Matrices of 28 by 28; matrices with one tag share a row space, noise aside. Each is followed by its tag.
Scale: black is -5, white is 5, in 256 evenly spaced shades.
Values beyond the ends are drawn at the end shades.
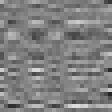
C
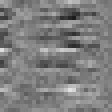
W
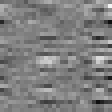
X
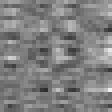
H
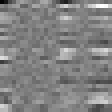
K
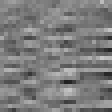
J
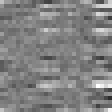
X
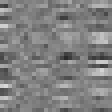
K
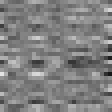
C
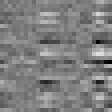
X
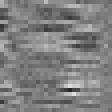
W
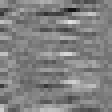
W
